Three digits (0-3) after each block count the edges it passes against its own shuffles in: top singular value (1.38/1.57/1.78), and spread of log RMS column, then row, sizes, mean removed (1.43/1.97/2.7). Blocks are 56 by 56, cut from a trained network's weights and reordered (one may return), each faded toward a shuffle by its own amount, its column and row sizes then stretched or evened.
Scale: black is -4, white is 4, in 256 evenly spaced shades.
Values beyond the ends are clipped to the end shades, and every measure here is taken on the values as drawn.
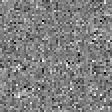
0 1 1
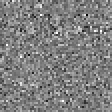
0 0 2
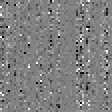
0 3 0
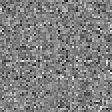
2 1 2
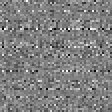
3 0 3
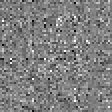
1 2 2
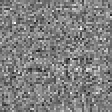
2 0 1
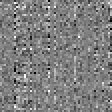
3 3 1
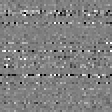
2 0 3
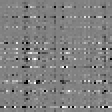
3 2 3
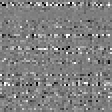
2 0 3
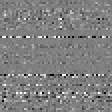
2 0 3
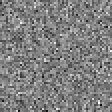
0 0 0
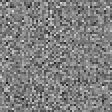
3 1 0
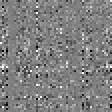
1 3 2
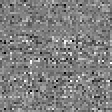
2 1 3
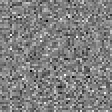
1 1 1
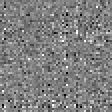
1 2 2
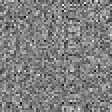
3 1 1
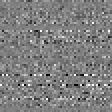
1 1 3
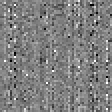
2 2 0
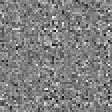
1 2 1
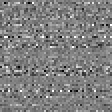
1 0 3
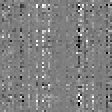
3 3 2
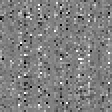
0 3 0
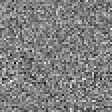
0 0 1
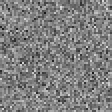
1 0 0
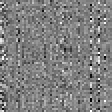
3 3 0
